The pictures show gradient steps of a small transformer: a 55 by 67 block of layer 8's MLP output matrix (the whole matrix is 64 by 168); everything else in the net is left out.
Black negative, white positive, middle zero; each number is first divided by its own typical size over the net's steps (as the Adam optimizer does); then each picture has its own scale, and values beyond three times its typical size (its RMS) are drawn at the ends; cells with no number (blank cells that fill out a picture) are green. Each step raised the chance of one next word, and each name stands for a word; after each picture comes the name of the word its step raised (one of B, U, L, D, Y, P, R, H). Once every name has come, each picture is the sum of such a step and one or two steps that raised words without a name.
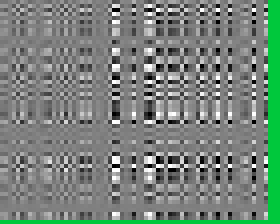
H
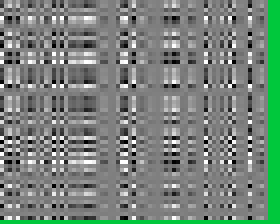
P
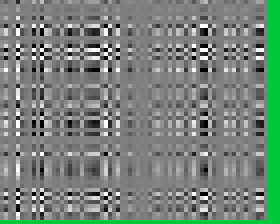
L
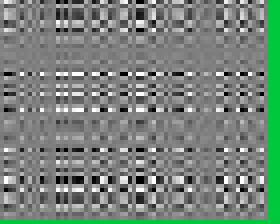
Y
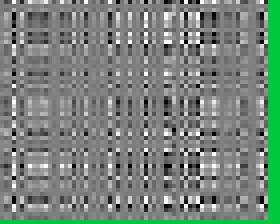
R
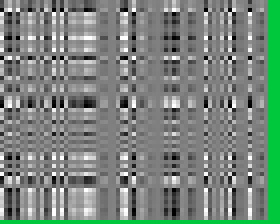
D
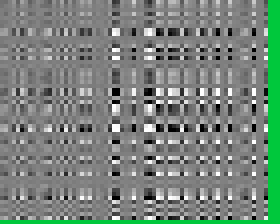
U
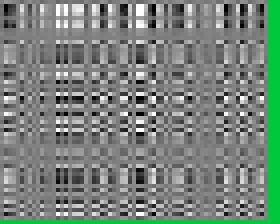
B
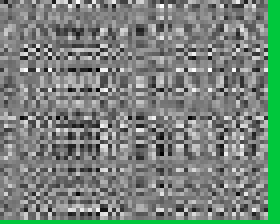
L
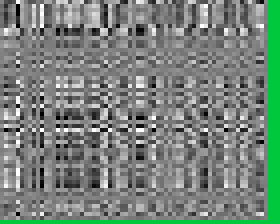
B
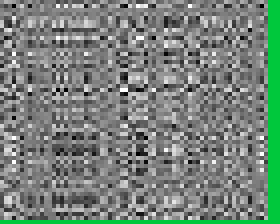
P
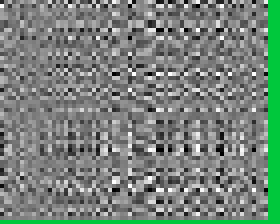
Y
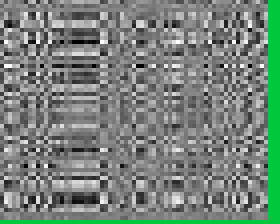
R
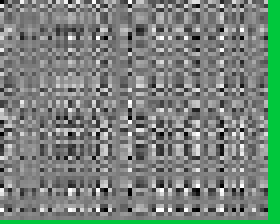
D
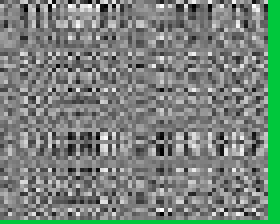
B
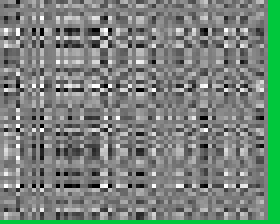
P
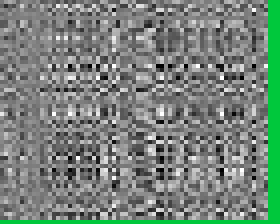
H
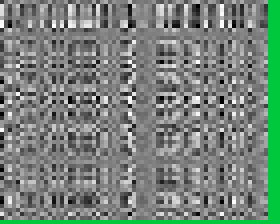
B
